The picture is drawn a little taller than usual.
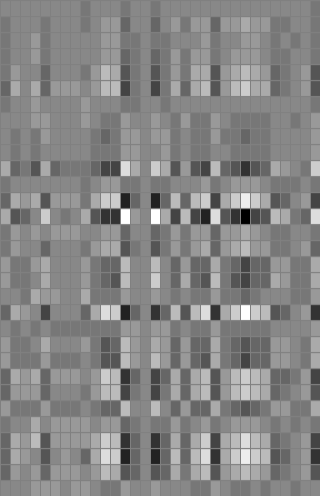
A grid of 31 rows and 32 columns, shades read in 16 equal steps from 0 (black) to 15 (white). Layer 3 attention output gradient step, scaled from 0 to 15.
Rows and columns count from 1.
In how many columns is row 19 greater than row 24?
12
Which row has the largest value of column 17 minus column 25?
14
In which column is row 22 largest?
13
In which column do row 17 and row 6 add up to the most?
4
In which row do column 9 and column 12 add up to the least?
11
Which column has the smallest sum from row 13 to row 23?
25
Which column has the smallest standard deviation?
15
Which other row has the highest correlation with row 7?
27
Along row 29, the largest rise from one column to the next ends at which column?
23
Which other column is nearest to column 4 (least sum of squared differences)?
6
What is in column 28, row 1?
8
